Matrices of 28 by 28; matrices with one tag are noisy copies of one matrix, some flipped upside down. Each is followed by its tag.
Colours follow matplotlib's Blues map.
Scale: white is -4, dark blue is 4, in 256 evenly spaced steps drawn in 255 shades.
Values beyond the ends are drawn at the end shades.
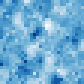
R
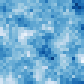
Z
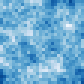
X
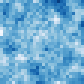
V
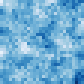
Z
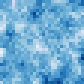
V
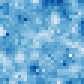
V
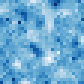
R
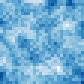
X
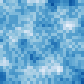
X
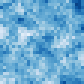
Z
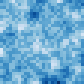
V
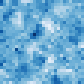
R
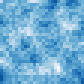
X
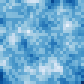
X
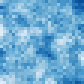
Z
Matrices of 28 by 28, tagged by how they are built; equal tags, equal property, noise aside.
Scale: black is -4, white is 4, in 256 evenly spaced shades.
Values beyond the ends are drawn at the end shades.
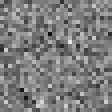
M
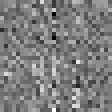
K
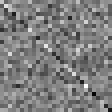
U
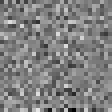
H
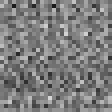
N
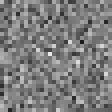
M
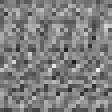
N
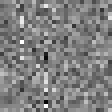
K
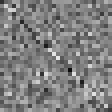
U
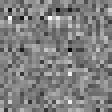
H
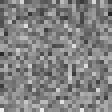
N
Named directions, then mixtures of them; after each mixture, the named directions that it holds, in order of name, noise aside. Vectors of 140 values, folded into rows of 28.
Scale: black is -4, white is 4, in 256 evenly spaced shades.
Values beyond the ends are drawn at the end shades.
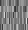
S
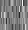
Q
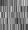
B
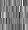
Q.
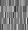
S.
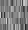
B, Q.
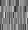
S.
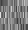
B.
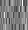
Q, S.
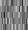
Q, S.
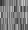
B, S.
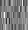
Q, S.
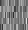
S.
